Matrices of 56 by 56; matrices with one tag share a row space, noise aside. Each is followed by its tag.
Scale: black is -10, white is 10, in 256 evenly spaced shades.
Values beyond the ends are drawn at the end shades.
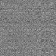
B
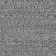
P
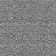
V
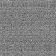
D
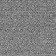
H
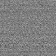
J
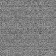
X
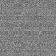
X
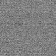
X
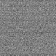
J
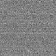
B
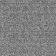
J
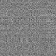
H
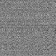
P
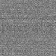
P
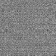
P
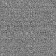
H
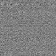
V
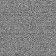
H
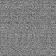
H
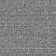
P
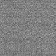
B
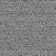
J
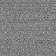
P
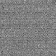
P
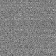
H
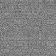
X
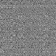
V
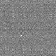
D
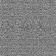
X
